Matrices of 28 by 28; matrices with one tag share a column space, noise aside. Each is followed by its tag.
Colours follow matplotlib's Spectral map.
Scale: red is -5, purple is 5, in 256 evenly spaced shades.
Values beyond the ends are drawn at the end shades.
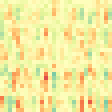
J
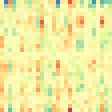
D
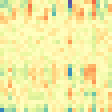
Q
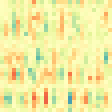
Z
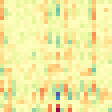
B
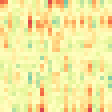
D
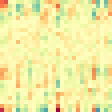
Q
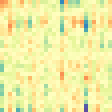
D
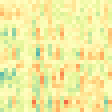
J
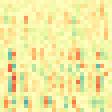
J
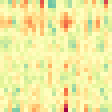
D
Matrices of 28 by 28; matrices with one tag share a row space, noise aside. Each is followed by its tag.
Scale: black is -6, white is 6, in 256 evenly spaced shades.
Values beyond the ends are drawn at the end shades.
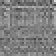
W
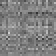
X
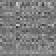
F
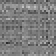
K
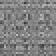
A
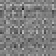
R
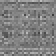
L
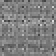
L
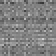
A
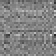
W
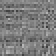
K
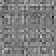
L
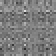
A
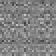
A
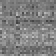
F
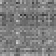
F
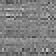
K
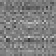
R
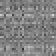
R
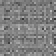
W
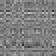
R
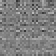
F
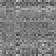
F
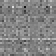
A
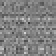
A
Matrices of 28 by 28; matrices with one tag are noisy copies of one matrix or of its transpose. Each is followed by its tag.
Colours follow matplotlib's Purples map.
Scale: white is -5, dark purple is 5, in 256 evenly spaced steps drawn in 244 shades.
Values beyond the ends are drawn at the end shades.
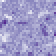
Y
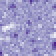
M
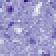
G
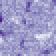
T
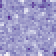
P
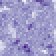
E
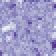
M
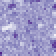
M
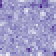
P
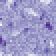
E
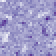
Y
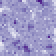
E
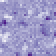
Y
